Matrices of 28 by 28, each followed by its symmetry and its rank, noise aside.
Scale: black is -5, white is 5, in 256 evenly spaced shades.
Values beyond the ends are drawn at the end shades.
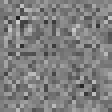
symmetric, rank five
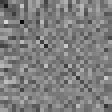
symmetric, rank four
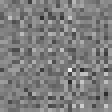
symmetric, rank three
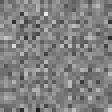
symmetric, rank five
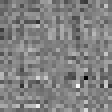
no symmetry, rank five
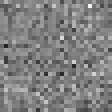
no symmetry, rank five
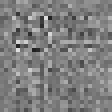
antisymmetric, rank four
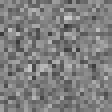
no symmetry, rank three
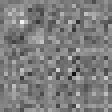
symmetric, rank four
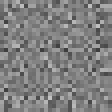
antisymmetric, rank four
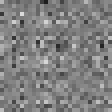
no symmetry, rank four
